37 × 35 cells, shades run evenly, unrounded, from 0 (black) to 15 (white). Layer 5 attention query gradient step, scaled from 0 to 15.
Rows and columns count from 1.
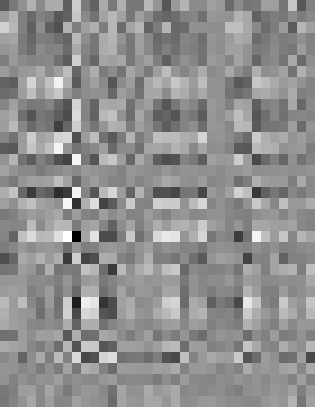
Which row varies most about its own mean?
22
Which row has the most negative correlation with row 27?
33
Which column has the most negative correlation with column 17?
1
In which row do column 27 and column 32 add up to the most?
3
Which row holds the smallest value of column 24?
28
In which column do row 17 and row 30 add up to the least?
9
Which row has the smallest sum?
18
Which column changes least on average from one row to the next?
25
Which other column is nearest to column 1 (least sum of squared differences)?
2
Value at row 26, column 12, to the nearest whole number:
7
